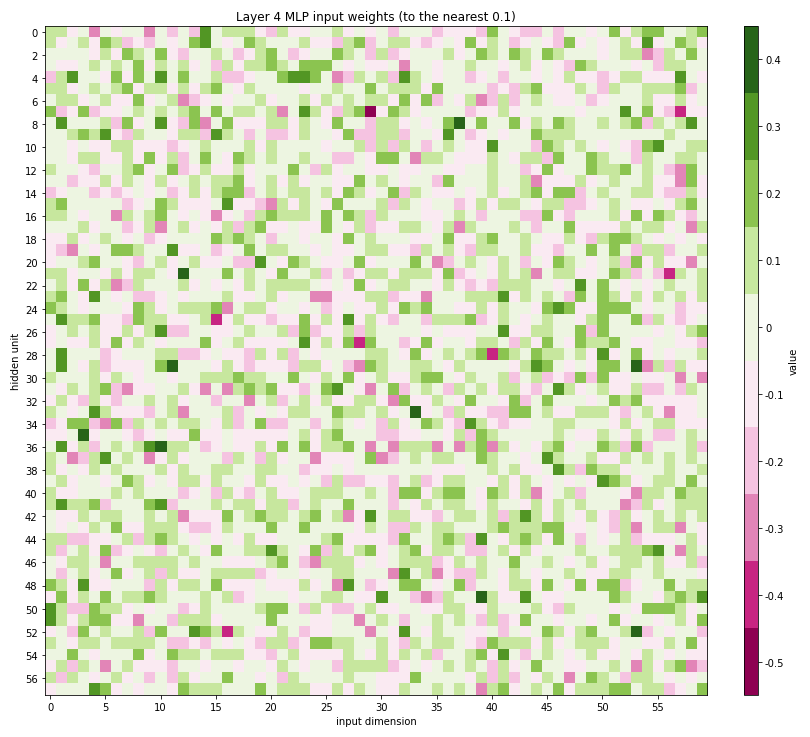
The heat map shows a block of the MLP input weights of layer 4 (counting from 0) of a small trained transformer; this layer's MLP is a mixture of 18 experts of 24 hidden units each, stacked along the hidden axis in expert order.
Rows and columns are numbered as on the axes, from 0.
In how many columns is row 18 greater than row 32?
25
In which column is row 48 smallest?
26
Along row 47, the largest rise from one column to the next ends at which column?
32
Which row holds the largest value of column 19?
20
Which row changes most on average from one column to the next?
36
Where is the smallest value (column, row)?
29, 7
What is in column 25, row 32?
0.1
